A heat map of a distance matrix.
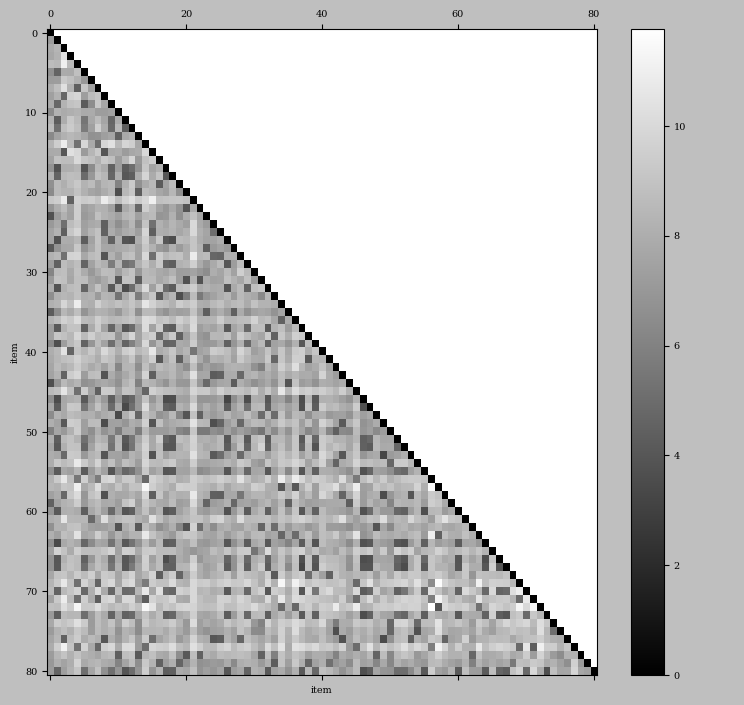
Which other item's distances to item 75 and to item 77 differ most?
54
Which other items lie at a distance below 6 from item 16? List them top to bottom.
19, 33, 38, 41, 68, 79
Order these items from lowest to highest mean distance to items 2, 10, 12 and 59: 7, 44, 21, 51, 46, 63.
46, 44, 51, 63, 7, 21
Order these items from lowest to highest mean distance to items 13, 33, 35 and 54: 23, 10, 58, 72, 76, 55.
10, 23, 55, 76, 58, 72
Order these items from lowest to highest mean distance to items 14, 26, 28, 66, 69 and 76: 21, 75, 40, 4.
4, 75, 40, 21
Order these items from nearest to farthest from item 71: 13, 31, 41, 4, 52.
4, 13, 31, 41, 52
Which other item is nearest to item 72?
57
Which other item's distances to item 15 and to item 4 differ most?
2
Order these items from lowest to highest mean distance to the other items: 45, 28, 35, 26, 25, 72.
26, 35, 25, 28, 45, 72
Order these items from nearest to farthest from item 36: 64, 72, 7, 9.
72, 64, 9, 7
